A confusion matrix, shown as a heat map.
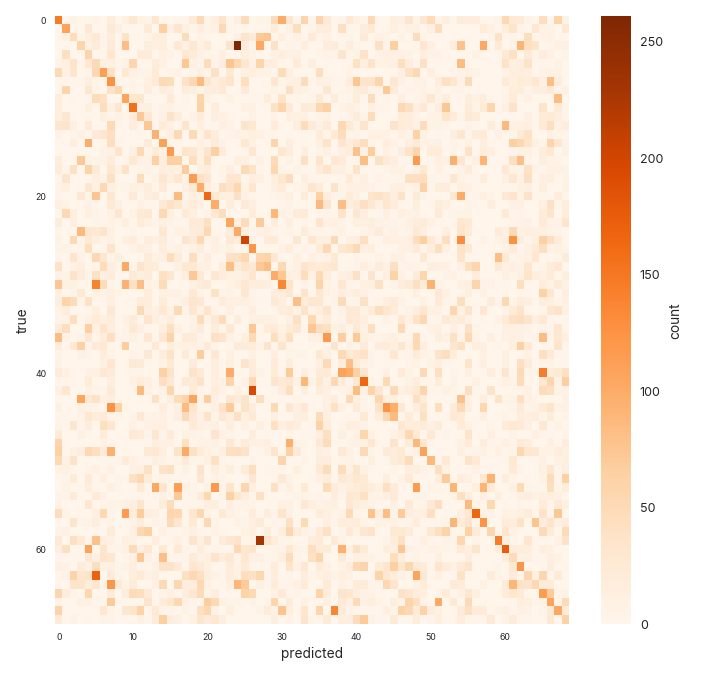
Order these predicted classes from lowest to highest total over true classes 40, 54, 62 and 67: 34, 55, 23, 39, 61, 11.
34, 61, 11, 55, 39, 23
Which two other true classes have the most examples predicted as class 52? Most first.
10, 58
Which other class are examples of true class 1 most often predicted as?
14
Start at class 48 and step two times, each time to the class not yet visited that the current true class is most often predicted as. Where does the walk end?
65
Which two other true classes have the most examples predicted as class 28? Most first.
2, 27
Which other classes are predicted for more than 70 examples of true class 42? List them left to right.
11, 26, 40
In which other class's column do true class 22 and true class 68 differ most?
29
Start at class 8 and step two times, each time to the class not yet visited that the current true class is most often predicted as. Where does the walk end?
7
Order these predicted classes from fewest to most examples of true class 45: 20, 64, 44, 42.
42, 64, 20, 44
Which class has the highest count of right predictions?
25
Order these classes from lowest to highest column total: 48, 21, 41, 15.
21, 15, 41, 48
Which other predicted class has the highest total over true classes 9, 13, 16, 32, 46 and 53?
48
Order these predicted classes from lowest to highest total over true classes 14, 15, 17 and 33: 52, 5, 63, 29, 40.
52, 5, 63, 29, 40
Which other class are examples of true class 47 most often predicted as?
41
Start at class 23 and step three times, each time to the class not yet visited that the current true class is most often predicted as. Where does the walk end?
5
